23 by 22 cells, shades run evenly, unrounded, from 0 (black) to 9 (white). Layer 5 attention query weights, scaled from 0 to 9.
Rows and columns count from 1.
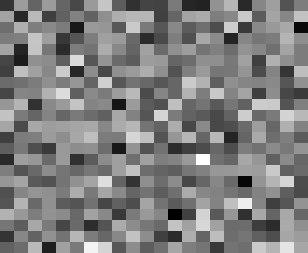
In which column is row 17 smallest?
18
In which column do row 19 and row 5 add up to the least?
5
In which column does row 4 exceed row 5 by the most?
2
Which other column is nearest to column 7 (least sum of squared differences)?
19
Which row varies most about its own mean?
23
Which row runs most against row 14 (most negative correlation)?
21
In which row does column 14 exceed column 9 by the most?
8
